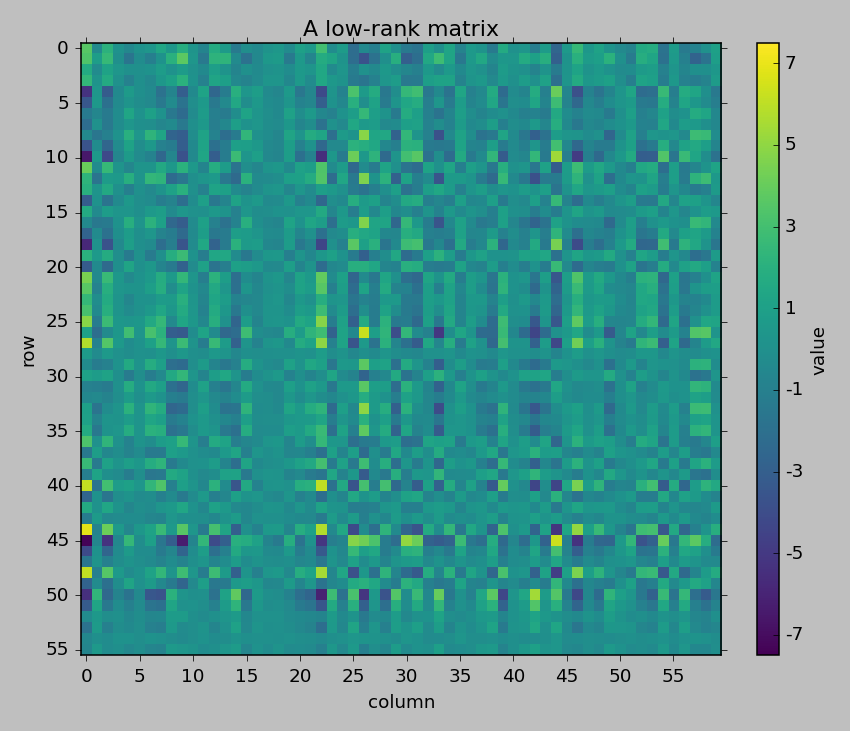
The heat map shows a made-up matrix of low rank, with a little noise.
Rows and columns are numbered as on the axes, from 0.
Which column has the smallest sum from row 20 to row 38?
42
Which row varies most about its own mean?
45
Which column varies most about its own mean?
0
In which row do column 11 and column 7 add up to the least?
50
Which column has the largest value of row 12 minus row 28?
26
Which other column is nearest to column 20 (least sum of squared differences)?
55
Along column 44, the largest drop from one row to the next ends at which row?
11
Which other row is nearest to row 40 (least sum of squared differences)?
25
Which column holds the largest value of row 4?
44
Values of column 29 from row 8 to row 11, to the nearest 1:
-3 -1 0 0
